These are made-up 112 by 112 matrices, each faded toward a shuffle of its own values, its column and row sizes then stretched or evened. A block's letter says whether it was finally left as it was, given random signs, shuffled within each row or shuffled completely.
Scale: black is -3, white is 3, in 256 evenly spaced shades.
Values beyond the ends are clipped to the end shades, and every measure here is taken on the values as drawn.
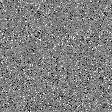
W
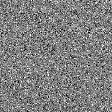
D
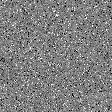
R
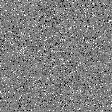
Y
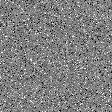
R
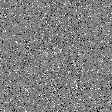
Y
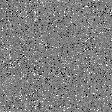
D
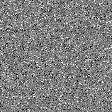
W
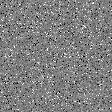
W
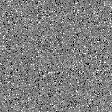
D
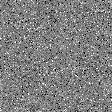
W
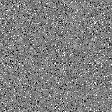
D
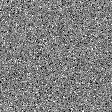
R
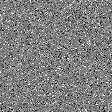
W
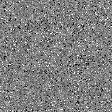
Y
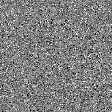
D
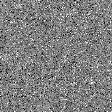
D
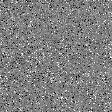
Y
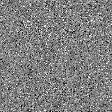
Y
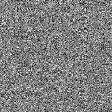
D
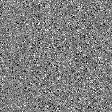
D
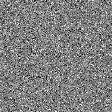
D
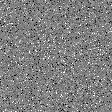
R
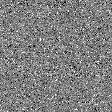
W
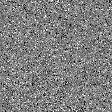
Y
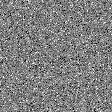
R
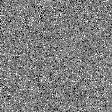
Y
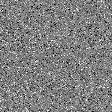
W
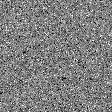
R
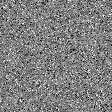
R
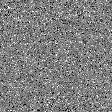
W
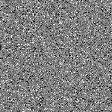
D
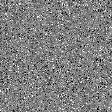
Y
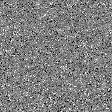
W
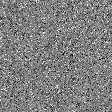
R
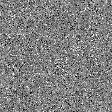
Y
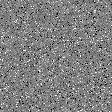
R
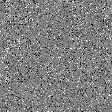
Y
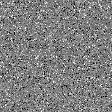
Y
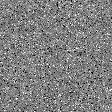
R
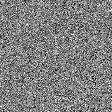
Y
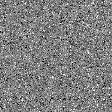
Y
